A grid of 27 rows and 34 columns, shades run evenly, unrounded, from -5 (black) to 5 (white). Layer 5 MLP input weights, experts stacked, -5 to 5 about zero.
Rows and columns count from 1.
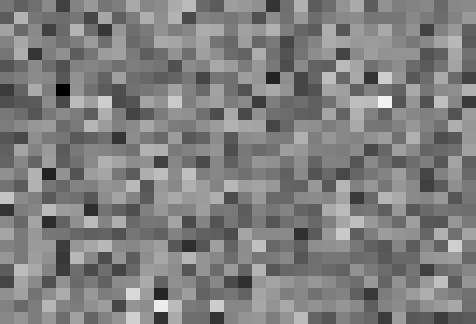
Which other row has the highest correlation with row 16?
6
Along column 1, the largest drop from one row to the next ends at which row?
18
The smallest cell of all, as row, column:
8, 5
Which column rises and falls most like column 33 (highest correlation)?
7
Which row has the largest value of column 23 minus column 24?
16
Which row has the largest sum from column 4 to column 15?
26
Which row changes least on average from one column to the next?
11
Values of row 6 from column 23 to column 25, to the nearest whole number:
-1 -1 2
